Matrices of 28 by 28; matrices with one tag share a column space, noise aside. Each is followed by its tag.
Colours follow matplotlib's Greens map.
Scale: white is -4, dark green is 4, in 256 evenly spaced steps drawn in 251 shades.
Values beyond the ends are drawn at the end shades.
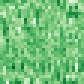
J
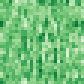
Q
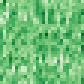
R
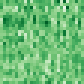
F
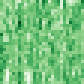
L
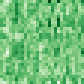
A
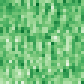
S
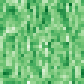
S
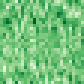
J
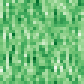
R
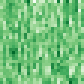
A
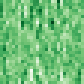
L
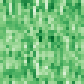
S
